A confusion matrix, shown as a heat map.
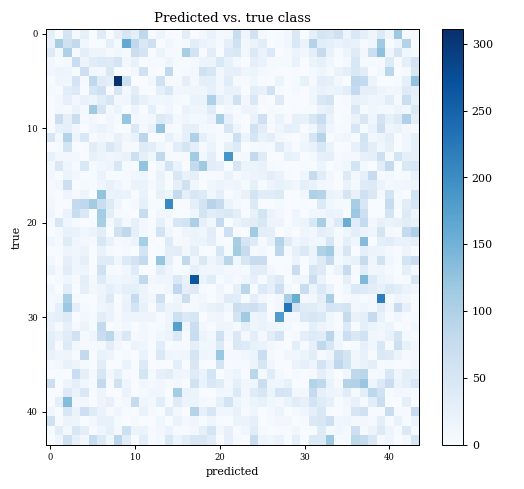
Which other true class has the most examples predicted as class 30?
27
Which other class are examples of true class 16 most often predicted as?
2
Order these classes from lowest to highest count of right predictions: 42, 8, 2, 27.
8, 42, 27, 2
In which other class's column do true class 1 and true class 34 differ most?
9
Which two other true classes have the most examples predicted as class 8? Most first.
5, 43
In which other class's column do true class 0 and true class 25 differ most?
41
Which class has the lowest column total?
12
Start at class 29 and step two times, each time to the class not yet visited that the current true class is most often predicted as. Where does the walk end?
39
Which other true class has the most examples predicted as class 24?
21
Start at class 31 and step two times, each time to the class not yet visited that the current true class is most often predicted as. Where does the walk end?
38
